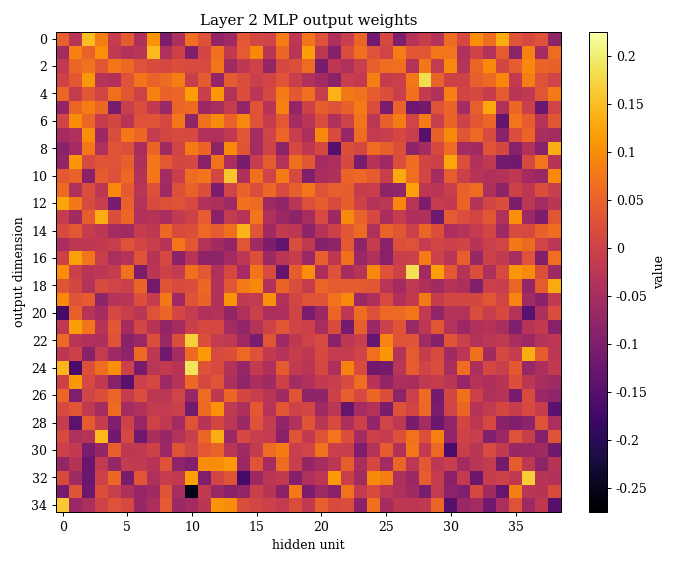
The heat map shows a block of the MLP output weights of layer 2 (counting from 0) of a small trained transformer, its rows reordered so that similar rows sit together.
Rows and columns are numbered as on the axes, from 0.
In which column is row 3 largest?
28
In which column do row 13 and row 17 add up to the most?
35
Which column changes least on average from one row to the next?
7
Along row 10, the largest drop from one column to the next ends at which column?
14
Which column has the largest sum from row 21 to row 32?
12
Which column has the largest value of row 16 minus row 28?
1
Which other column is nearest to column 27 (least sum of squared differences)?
18
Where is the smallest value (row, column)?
33, 10
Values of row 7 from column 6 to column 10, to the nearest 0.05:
0.05 0 0 0 0
